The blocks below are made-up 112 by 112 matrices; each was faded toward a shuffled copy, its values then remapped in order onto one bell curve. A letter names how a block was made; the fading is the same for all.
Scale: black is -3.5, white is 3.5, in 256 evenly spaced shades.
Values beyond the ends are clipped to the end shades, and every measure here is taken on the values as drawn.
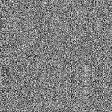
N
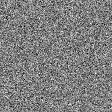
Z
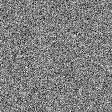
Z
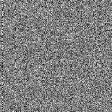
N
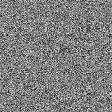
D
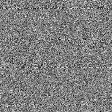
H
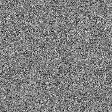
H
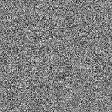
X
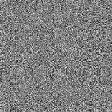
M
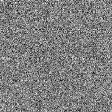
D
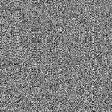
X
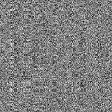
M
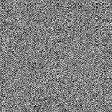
M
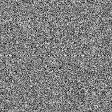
D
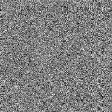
N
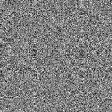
X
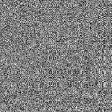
M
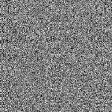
N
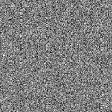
N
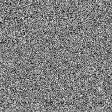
D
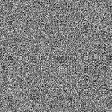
X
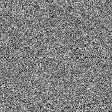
D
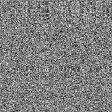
X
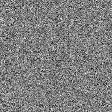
D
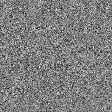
D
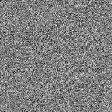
X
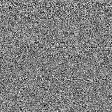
H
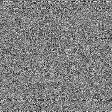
H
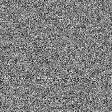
H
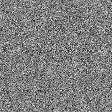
H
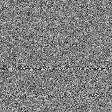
H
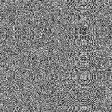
M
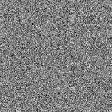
X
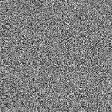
X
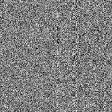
N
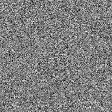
D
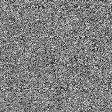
D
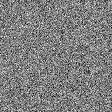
Z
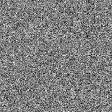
D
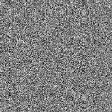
N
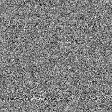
D
